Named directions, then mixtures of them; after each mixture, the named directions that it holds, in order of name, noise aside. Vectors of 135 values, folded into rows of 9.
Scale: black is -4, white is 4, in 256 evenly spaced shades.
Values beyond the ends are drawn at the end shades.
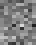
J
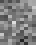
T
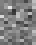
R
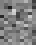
R.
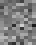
J.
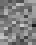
J, T.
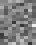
J, T.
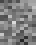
T.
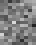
J, T.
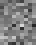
J.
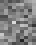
J, T.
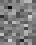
R, T.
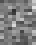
R, T.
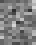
R, T.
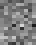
J.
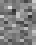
R.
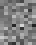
J.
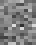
J.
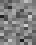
R, T.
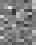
R.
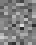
J.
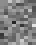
J, T.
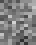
T.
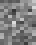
R, T.
